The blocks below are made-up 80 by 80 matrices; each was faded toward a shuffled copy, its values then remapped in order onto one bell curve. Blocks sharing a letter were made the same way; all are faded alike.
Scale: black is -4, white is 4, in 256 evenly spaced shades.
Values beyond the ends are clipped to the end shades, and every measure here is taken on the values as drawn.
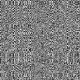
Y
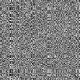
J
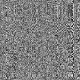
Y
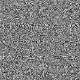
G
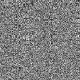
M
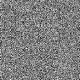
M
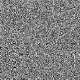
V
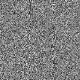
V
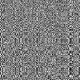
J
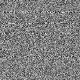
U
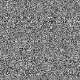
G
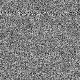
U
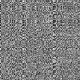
J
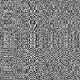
J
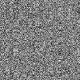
M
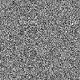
M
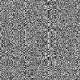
Y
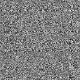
G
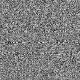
U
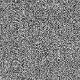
M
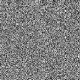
M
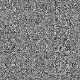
V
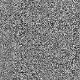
V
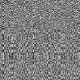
J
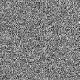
M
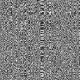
Y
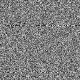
U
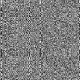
Y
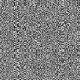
Y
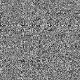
G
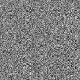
M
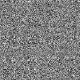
G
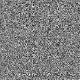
G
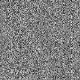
V
